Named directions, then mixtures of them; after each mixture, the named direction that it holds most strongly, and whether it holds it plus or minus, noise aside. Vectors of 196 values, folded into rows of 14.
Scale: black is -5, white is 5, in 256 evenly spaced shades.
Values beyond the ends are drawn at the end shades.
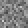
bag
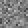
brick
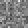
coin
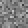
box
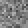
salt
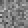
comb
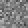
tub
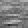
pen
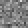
tub, plus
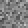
tub, minus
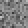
tub, minus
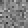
comb, plus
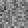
comb, minus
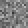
tub, minus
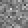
salt, minus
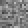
salt, minus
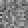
comb, minus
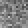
salt, plus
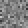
tub, minus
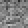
coin, minus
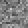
salt, minus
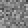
tub, plus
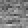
pen, minus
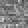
pen, minus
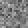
salt, plus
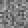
comb, plus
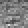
pen, minus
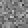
box, plus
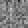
coin, minus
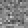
brick, minus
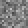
salt, minus
